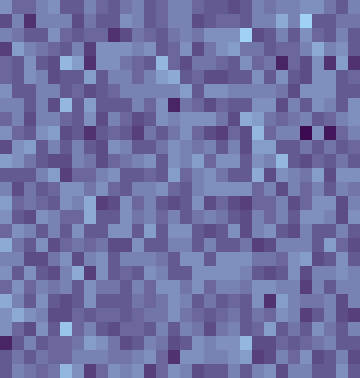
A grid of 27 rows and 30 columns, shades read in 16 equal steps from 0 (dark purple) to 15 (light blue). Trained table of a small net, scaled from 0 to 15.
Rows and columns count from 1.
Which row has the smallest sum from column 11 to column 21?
10
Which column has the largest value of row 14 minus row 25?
1
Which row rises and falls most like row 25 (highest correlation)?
26
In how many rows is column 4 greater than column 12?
8
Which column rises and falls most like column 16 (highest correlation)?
2
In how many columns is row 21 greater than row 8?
13
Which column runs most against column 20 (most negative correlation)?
4
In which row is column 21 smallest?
15
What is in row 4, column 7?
9
